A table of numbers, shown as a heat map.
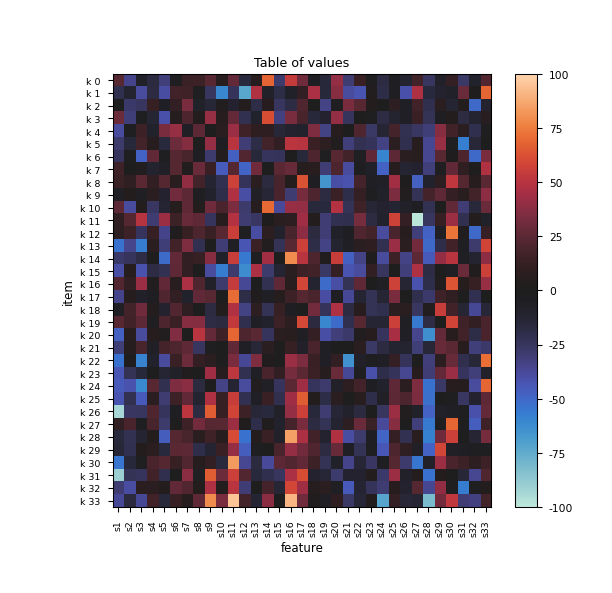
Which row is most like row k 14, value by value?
k 28
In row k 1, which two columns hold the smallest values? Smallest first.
s12, s10
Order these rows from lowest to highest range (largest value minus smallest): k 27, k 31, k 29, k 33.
k 29, k 27, k 31, k 33
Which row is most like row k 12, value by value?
k 27
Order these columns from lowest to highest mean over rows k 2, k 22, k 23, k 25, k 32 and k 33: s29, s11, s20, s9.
s20, s29, s9, s11
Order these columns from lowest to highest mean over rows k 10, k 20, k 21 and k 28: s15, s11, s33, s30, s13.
s15, s13, s33, s30, s11
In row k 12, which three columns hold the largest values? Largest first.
s30, s11, s17
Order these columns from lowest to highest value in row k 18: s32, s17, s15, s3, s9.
s32, s9, s17, s15, s3
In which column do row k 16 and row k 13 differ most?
s3
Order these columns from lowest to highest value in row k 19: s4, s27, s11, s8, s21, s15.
s27, s21, s4, s15, s8, s11
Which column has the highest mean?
s11
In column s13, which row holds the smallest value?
k 12
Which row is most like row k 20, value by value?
k 17
